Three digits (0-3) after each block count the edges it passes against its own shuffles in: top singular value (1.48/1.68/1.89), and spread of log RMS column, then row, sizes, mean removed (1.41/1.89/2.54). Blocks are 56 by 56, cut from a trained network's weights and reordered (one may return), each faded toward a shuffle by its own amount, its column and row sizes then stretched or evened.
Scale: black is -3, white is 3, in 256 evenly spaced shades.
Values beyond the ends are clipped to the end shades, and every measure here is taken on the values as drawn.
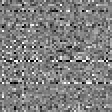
3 1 3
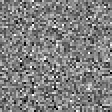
1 1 0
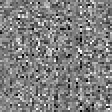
0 3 1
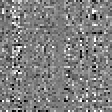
2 3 2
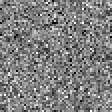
0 1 0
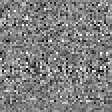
2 0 3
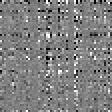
3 3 3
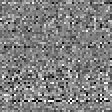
2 0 3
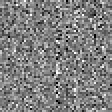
1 2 0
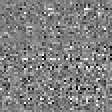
0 2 3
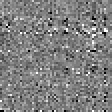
1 2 2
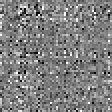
0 3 3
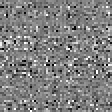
1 2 3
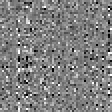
1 3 1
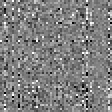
1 3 2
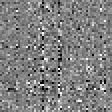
0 3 2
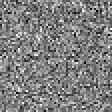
0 0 0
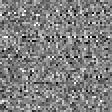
2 0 2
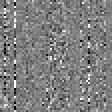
1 3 0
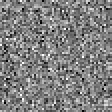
1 0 0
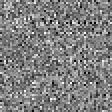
2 0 1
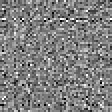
3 2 1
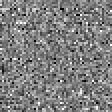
0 0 2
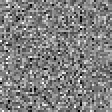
1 2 0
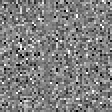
0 2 1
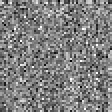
2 0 0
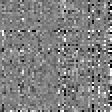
3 3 2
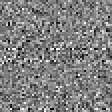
2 0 2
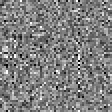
3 2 0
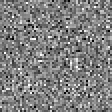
1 0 1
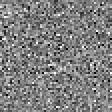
0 1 1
